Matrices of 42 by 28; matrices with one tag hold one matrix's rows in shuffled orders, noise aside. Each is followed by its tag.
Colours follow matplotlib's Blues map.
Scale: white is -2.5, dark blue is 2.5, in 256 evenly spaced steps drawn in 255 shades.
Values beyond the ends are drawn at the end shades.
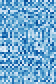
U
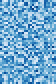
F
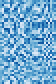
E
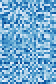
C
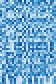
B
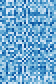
B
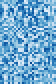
F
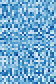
U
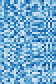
E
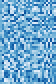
E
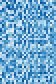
B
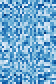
C
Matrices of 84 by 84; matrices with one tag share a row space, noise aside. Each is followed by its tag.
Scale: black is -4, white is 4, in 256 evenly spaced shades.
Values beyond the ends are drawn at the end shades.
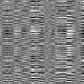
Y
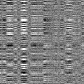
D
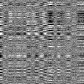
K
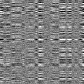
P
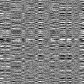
P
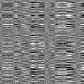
Y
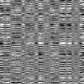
P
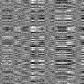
Y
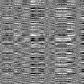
Y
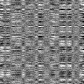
P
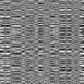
P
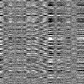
K
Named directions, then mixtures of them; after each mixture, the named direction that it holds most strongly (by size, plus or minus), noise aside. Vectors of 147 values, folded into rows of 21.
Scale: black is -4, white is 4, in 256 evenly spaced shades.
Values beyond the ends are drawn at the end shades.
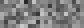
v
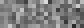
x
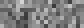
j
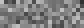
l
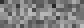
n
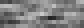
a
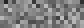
l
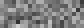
l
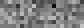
n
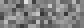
v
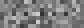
v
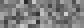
v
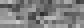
a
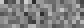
l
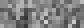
j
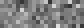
j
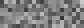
l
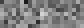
v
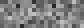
n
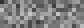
n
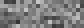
l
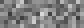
v
